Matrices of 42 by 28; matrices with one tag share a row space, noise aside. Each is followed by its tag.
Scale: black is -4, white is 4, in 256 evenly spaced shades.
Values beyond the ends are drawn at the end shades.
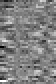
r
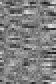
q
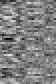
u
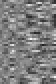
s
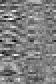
u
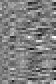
s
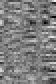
q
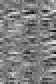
q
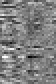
u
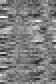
r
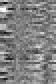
r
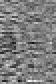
u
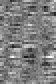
q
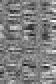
q
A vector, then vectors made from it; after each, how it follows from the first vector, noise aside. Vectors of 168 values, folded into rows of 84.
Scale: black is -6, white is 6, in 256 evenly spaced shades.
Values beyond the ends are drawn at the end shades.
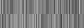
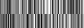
wrapped around, negated, scaled up.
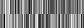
reversed, negated, scaled up.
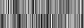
wrapped around, scaled up.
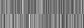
reversed, negated.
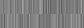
reversed, negated, shrunk.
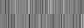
reversed, partly zeroed.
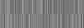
reversed, negated, shrunk.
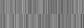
reversed, negated, shrunk.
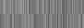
wrapped around, shrunk.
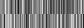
reversed, negated, scaled up.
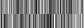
wrapped around, scaled up.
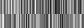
wrapped around, negated, scaled up.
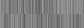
wrapped around, shrunk.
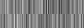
reversed, negated.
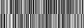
reversed, negated, scaled up.
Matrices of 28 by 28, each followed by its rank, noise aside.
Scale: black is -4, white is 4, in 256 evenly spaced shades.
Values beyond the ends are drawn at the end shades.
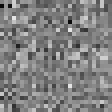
four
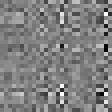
two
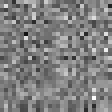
five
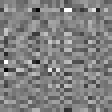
three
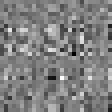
three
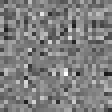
five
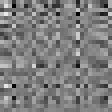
two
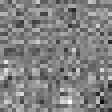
five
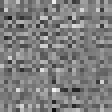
three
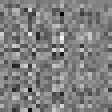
two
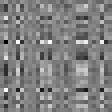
one
